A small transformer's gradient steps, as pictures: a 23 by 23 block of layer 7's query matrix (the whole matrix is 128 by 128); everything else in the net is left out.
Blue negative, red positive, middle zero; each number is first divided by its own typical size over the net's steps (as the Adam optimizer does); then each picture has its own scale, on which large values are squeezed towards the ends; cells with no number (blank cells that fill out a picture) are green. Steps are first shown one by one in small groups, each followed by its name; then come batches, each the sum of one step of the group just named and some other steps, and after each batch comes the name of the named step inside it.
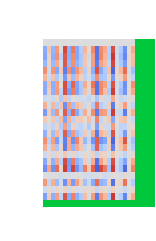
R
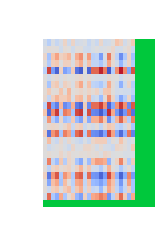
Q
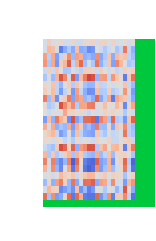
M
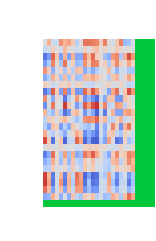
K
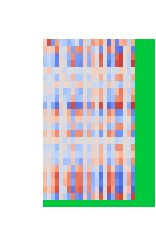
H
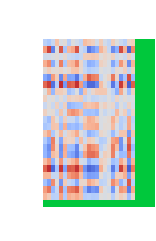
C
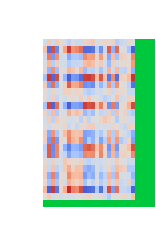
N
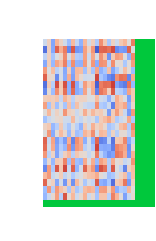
R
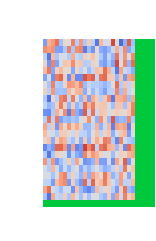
M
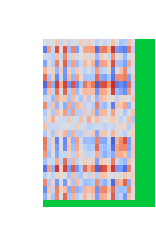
R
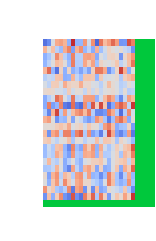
Q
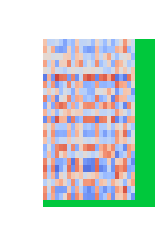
M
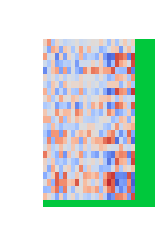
H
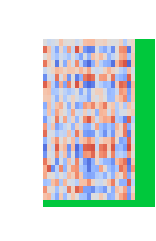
C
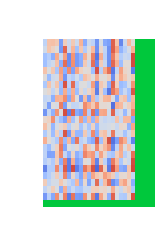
R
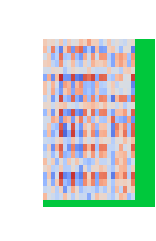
M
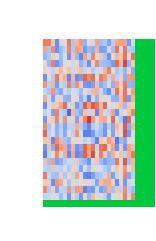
K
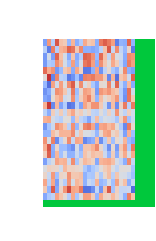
N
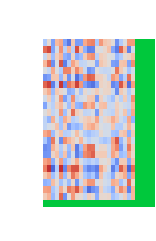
C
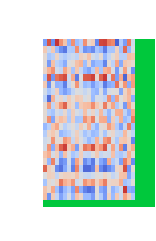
M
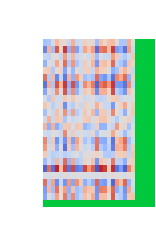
R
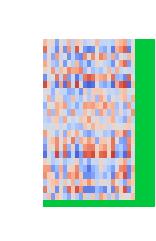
C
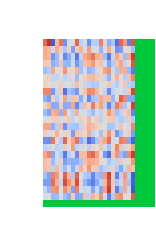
H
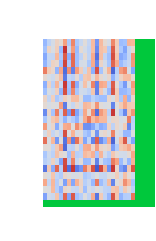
R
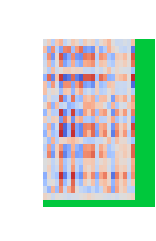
N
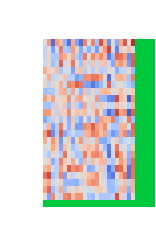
C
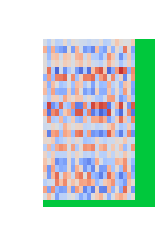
Q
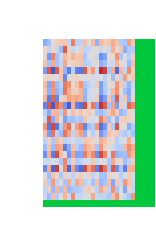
Q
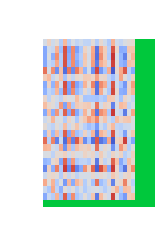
R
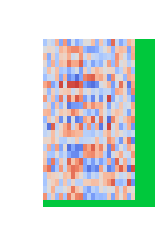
C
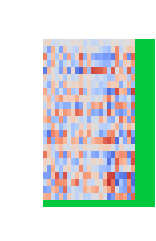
Q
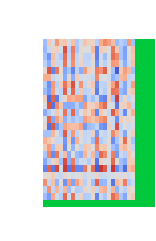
R
